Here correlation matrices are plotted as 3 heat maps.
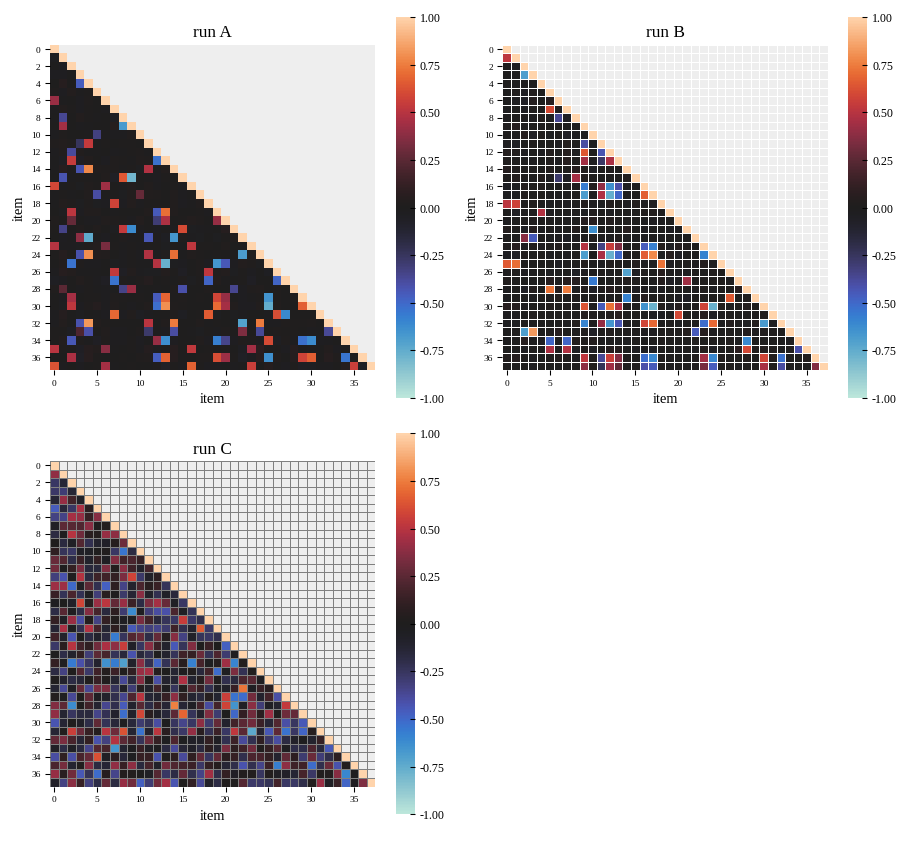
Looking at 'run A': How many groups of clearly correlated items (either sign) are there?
6
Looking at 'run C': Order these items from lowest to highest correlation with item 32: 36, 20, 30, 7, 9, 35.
20, 30, 36, 9, 35, 7
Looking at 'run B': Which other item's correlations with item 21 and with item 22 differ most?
10
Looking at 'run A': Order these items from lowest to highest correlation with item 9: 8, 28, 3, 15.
15, 8, 3, 28
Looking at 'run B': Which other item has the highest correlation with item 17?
24
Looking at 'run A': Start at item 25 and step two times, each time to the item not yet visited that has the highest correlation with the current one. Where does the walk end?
12
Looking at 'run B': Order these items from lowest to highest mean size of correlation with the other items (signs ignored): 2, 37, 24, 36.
2, 37, 36, 24
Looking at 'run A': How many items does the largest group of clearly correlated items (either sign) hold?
10
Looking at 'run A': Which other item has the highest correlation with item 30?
13
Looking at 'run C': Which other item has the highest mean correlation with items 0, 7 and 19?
1
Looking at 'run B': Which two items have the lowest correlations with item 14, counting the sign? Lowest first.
26, 29
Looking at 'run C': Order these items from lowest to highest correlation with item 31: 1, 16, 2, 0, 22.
0, 1, 22, 16, 2
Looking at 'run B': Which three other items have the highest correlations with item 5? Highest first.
28, 7, 35
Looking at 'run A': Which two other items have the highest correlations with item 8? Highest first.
15, 21
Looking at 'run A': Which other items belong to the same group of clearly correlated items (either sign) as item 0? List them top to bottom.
6, 16, 23, 35, 37
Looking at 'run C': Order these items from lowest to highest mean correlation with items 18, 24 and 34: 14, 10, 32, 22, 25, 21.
22, 14, 32, 25, 21, 10
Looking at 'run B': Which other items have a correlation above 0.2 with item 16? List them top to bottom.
11, 17, 24, 32
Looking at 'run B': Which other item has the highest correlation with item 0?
25
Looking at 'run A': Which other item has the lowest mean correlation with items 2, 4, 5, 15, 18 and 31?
27
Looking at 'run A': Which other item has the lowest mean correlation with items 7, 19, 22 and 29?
25
